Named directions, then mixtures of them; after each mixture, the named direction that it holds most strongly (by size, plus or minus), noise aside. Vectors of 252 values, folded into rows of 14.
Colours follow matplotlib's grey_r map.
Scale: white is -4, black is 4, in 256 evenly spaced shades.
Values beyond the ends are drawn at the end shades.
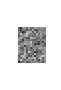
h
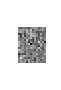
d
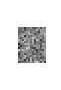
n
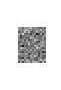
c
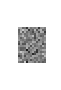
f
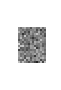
n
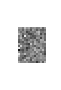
n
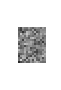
h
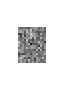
d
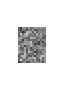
h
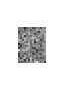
n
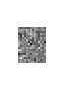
d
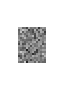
f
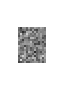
h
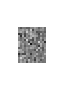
d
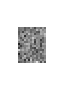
n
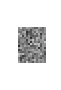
d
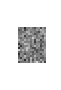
n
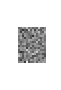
f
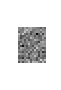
c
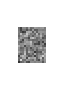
h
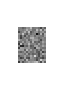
c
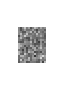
h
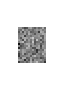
n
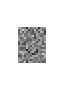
f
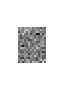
c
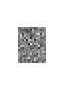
d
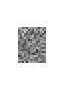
f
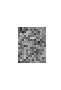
h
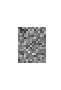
f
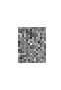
d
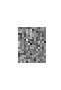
d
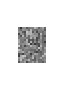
d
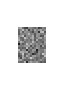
f
